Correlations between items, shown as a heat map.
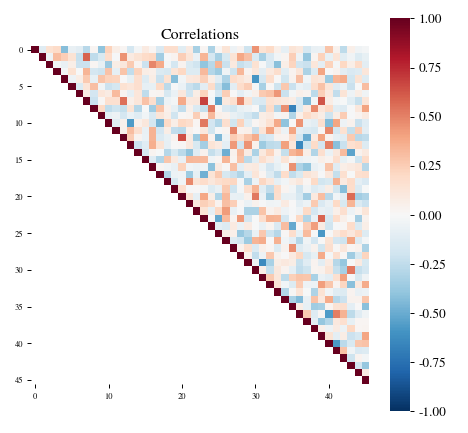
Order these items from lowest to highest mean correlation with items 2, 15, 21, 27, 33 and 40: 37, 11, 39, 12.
37, 39, 12, 11
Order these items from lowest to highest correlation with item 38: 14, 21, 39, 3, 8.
14, 3, 39, 21, 8
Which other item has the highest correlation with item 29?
13
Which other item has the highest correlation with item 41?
36
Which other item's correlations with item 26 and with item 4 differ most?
30
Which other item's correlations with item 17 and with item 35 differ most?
8
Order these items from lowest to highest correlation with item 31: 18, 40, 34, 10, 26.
34, 40, 10, 18, 26
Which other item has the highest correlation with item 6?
33
